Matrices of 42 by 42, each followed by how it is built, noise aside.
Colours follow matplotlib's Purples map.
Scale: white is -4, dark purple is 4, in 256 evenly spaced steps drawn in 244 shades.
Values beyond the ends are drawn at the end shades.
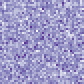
noise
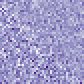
lower triangular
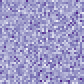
noise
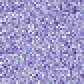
repeating rows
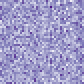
repeating rows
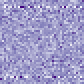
uneven rows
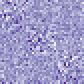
block diagonal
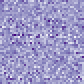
uneven rows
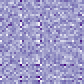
low rank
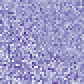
lower triangular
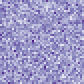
noise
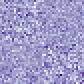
block diagonal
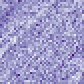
Hankel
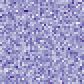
noise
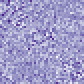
block diagonal
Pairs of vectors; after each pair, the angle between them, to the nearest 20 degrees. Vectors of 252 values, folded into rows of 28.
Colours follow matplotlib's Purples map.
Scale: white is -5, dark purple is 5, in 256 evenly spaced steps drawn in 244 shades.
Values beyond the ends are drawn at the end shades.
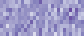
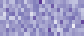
60 degrees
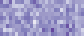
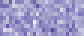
20 degrees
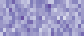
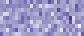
100 degrees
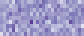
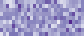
60 degrees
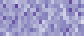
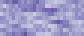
100 degrees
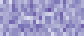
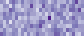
80 degrees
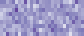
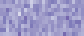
100 degrees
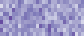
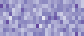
140 degrees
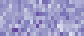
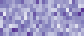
60 degrees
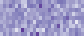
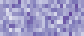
80 degrees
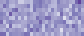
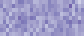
140 degrees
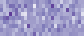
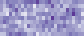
40 degrees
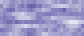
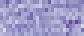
120 degrees
